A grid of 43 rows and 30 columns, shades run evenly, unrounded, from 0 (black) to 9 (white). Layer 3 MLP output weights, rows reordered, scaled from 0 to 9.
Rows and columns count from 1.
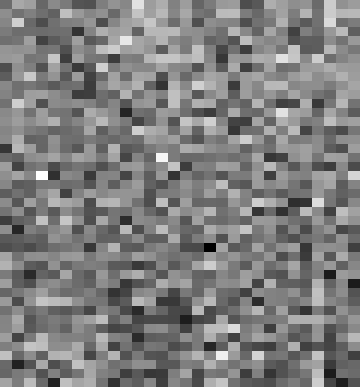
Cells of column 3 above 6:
3
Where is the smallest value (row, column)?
28, 18
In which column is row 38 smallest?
12
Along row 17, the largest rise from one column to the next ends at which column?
2
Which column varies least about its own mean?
1
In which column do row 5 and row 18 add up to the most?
14
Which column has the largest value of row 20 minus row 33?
30
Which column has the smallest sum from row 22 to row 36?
26
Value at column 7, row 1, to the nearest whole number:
3
